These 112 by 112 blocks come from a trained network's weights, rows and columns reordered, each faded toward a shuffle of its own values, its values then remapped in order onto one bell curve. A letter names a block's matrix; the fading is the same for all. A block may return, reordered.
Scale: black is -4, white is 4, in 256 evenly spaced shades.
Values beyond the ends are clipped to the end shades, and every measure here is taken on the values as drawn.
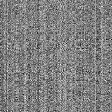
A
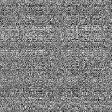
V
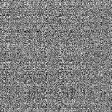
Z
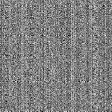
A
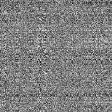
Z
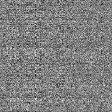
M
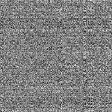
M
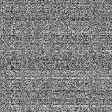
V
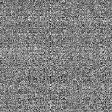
M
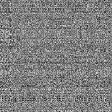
Z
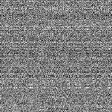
V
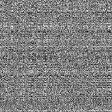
V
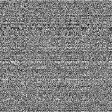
V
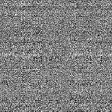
Z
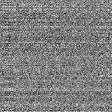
V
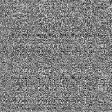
Z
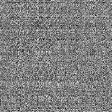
Z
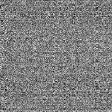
M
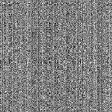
A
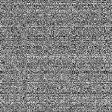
V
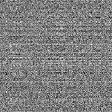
V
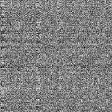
Z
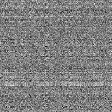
V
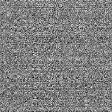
M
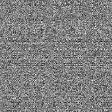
Z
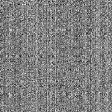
A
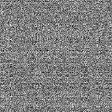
Z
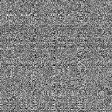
Z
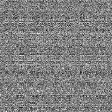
V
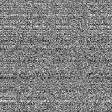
V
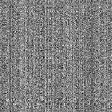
A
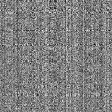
A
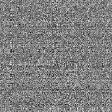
Z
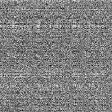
V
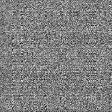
Z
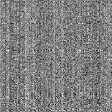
A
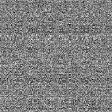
Z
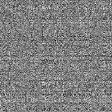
Z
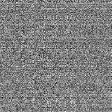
M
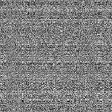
V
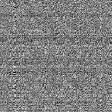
M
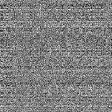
V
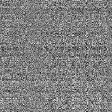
Z
